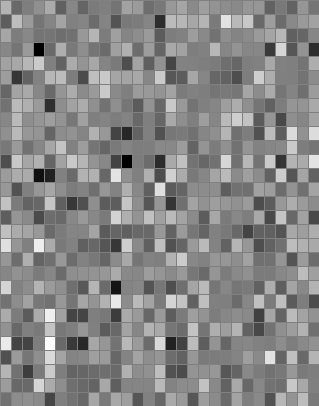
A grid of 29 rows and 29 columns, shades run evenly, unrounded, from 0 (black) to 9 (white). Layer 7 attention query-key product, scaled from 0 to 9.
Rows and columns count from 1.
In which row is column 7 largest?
12
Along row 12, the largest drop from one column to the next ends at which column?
26
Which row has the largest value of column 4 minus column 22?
5
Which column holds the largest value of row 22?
11
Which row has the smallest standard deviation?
20
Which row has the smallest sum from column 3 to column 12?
15
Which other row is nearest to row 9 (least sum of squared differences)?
2
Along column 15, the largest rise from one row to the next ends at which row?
14
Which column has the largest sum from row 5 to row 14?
29
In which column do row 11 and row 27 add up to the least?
3
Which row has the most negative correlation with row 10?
16
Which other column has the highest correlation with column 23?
21
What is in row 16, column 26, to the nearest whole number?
7
